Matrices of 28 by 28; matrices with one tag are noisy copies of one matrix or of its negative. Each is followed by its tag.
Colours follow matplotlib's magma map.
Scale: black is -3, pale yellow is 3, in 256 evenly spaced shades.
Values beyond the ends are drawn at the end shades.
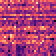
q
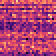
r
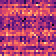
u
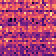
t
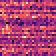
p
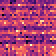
q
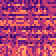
q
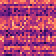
u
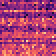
t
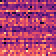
t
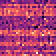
u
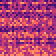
t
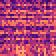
q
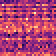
r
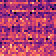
t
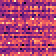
p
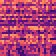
q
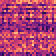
r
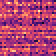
p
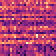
q
